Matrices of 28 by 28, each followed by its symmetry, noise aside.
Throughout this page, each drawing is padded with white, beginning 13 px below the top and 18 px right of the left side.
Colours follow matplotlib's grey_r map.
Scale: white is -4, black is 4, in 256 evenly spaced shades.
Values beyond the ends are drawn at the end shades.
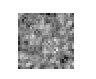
symmetric.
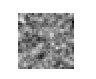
no symmetry.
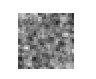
same after a half turn.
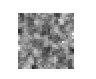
same after a half turn.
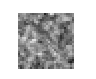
no symmetry.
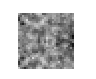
mirrored top to bottom.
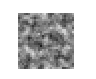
same after a half turn.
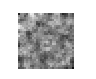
symmetric.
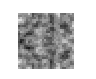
mirrored top to bottom.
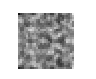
mirrored top to bottom.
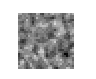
no symmetry.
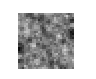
same after a half turn.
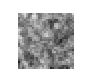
no symmetry.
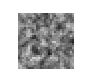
symmetric across the other diagonal.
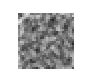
symmetric.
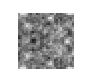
mirrored top to bottom.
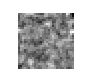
no symmetry.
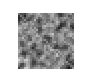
symmetric across the other diagonal.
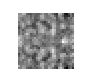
mirrored top to bottom.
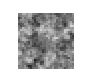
antisymmetric.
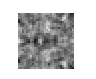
mirrored top to bottom.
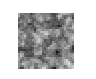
symmetric.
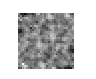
same after a half turn.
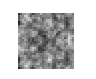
mirrored top to bottom.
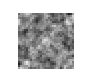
symmetric.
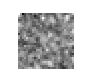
no symmetry.
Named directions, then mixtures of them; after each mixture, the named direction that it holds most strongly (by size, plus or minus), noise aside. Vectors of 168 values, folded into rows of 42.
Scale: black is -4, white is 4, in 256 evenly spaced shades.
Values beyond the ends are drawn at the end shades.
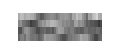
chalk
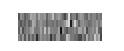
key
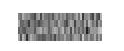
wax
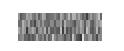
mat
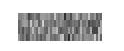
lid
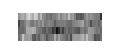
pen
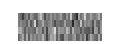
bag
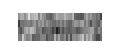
pen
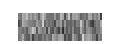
mat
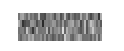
mat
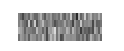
bag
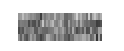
chalk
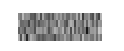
wax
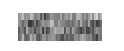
chalk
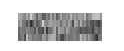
chalk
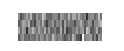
mat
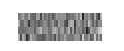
wax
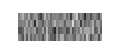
bag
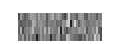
key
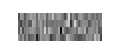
key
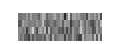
mat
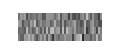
mat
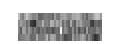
chalk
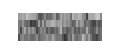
chalk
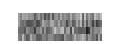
wax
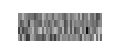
wax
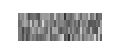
lid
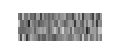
wax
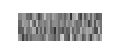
bag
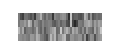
key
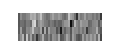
key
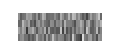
mat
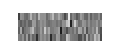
key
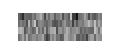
bag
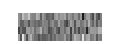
wax
